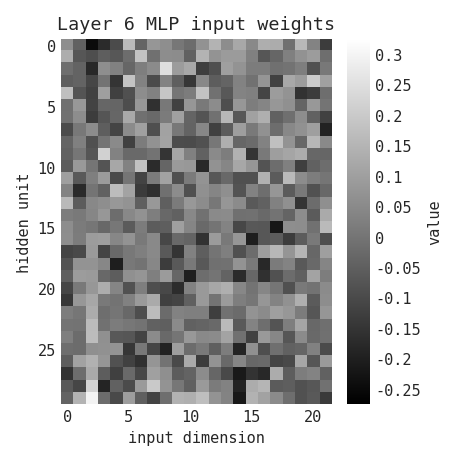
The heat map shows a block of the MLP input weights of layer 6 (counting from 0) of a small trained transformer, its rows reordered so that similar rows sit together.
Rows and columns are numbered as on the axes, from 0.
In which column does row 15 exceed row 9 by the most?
21
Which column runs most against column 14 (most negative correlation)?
2
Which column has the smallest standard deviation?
12
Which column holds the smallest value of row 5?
7
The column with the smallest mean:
4
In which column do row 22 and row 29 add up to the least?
14
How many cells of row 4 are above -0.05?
14
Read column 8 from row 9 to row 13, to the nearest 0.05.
-0.15 -0.05 0.1 0 -0.05
